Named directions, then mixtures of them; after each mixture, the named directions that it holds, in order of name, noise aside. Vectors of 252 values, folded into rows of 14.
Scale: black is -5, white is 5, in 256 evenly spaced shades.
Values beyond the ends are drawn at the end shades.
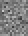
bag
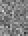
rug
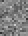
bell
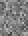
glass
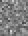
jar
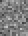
bell, jar.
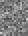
bell.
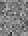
bag, glass.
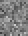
bell, rug.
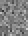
glass, jar, rug.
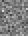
bag, bell, rug.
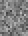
bell, glass, rug.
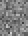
glass, jar.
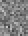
rug.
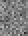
bag, glass, rug.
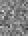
glass, rug.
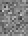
bag.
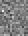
bag, rug.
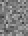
bag, bell, glass.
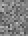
bell, rug.
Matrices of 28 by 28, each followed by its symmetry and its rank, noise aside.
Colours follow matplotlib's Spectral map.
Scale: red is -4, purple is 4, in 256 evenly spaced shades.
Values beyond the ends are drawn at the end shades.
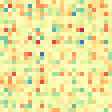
antisymmetric, rank four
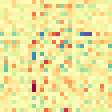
antisymmetric, rank four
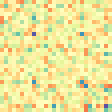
symmetric, rank four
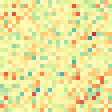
symmetric, rank eight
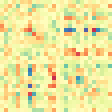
symmetric, rank four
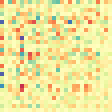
no symmetry, rank four
